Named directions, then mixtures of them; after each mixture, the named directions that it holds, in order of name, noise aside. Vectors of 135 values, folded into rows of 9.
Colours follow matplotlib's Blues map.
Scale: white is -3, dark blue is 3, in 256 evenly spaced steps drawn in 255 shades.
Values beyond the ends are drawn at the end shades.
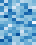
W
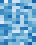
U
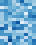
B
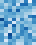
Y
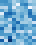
B, W, Y.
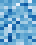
B, W, Y.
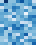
B, U, W.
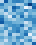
B, U, W.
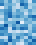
B, U, Y.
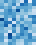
Y.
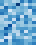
U, W, Y.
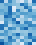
U, W, Y.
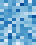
Y.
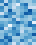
W.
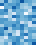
B, W.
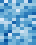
U, W, Y.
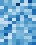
U, W, Y.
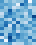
B, W, Y.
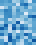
B, U, Y.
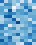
U, W, Y.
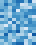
U, Y.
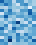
B, W.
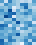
U, W, Y.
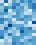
W.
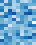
W.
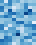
W.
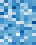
W.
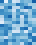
U.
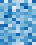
U, W, Y.
